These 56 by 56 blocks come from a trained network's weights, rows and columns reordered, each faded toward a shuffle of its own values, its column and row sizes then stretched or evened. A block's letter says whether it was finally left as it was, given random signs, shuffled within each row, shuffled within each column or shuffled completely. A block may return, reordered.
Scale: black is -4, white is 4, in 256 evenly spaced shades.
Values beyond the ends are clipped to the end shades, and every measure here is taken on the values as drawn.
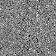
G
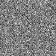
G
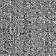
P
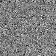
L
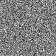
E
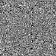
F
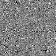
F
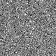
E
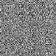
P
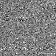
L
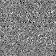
L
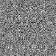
P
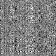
P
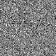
F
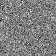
E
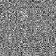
P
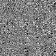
F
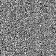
G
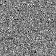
L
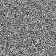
E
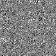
F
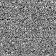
L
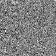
G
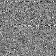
L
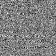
L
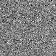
L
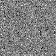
G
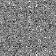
F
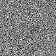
G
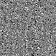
G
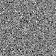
L
